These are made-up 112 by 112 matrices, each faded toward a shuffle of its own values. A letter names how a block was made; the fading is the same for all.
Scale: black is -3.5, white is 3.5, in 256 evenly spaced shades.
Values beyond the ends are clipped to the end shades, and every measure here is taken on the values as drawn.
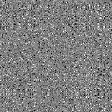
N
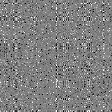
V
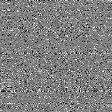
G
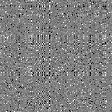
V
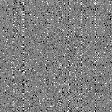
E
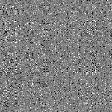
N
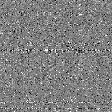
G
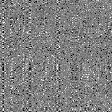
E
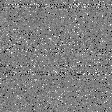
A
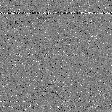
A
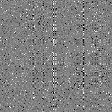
V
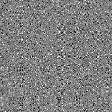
N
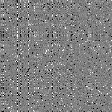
V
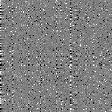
V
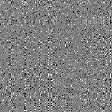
V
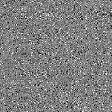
N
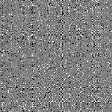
V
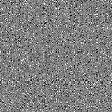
N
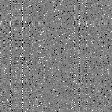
E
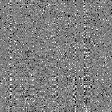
E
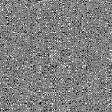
N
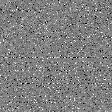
A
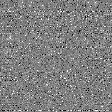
G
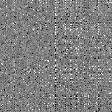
E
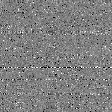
G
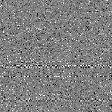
G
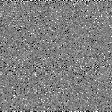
G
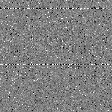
G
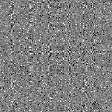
E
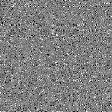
N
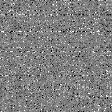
G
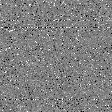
A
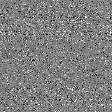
A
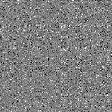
N
